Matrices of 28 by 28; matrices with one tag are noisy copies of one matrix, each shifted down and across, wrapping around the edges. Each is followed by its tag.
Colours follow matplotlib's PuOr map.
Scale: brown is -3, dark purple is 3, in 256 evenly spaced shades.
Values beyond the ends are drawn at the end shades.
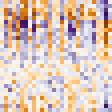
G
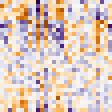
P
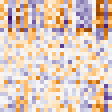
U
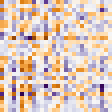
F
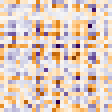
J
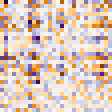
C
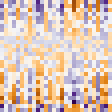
G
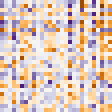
F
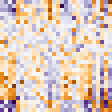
P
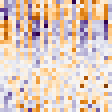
G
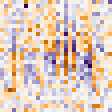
P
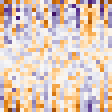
G
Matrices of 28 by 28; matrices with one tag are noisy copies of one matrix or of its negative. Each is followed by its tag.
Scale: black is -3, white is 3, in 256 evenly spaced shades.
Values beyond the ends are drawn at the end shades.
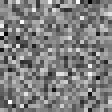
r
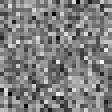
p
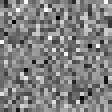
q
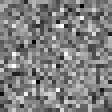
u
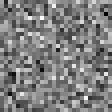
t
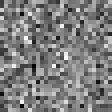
u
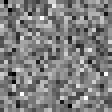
t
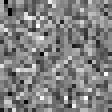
t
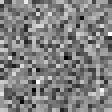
u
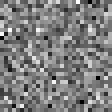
r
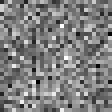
u
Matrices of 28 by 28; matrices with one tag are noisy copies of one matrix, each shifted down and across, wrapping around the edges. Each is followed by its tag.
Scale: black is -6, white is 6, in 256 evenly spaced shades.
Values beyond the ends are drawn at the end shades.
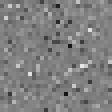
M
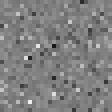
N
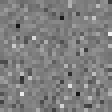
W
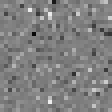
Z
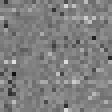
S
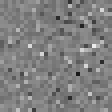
M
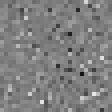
M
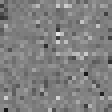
S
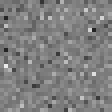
N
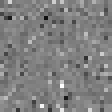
Z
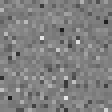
W
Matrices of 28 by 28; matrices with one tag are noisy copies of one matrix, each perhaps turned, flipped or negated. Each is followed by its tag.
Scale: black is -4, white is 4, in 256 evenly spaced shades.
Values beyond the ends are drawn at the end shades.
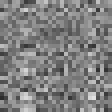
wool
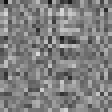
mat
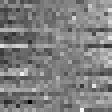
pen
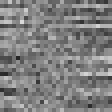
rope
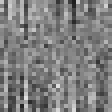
rope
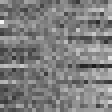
pen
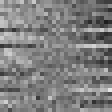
pen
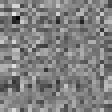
wool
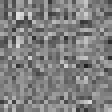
wool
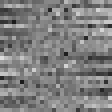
rope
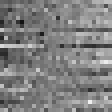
pen
